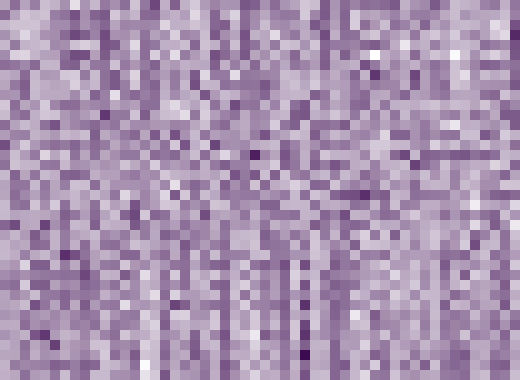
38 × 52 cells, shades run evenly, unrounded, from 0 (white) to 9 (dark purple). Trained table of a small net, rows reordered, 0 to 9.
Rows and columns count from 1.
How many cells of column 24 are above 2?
36
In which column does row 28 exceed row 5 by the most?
9
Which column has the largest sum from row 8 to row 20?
26
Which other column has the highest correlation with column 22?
11
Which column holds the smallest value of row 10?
12
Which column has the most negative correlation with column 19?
38
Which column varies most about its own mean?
31
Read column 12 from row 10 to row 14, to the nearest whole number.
1 3 5 5 4
